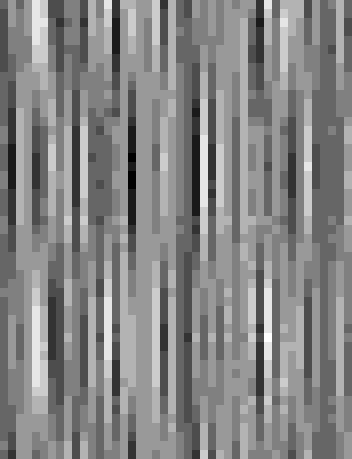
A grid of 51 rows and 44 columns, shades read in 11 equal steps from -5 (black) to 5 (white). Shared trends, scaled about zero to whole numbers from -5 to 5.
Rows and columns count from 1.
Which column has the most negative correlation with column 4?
13
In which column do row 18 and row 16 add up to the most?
26
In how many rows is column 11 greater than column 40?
21
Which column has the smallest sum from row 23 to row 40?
24
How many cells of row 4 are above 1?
12
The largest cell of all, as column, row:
34, 38
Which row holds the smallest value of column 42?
6
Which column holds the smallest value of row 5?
15
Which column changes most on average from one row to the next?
32
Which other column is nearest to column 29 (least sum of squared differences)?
18
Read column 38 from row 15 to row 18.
0 0 0 0
